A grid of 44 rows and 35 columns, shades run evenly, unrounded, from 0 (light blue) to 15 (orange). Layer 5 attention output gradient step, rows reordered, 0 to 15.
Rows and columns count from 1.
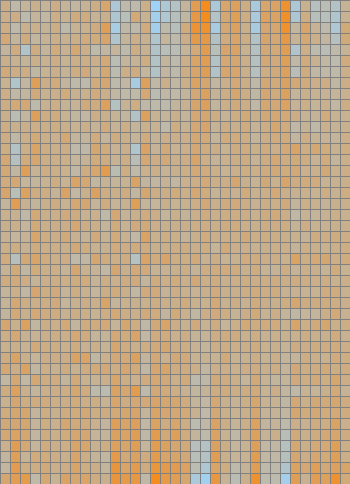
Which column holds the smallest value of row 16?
12
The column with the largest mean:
21
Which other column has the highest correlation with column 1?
3
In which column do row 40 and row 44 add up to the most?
16
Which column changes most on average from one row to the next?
14
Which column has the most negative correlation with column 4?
9
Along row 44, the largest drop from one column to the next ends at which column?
27
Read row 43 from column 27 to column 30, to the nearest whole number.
5 5 3 10
